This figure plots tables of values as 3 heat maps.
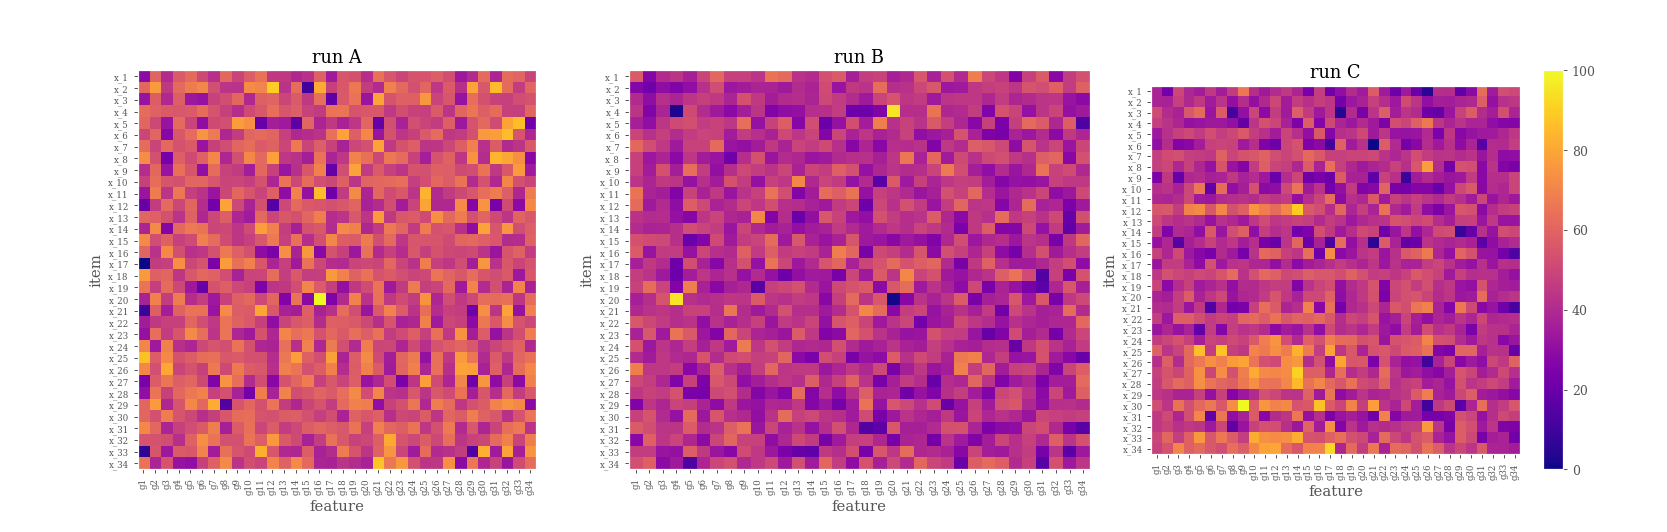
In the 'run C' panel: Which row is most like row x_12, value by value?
x_27
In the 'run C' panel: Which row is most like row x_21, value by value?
x_16
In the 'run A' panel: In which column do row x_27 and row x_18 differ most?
g1
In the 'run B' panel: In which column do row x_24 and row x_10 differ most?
g13
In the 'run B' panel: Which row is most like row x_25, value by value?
x_3
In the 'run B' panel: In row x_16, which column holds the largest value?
g16
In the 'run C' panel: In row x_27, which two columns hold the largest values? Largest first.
g14, g10
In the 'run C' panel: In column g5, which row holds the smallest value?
x_23
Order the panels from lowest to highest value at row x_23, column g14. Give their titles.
run C, run B, run A
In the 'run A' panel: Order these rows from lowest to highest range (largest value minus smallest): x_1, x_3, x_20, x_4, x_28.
x_4, x_1, x_28, x_3, x_20
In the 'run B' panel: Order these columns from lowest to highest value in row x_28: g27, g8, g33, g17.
g27, g33, g17, g8
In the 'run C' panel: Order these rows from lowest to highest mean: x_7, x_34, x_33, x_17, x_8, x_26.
x_17, x_8, x_7, x_26, x_33, x_34
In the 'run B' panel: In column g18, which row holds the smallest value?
x_31
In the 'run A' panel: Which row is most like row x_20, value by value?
x_11
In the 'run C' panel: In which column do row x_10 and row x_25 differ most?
g17
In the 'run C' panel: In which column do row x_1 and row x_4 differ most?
g26
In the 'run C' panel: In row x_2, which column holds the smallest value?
g18
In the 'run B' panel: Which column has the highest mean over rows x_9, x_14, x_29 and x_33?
g5
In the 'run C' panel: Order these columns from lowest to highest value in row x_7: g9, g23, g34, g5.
g34, g23, g5, g9
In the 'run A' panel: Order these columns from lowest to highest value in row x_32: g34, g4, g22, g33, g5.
g4, g33, g5, g34, g22
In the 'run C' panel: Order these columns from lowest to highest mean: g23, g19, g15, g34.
g34, g23, g19, g15
